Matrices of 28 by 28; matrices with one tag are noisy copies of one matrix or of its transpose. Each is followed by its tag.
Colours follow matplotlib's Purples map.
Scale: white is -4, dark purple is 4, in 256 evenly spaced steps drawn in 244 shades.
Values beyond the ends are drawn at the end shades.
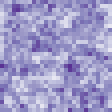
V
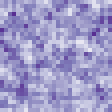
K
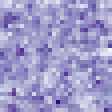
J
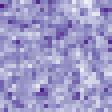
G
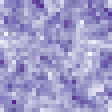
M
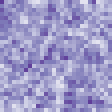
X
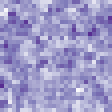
K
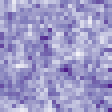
V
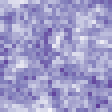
V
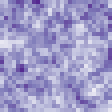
M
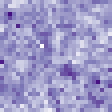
V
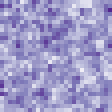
G
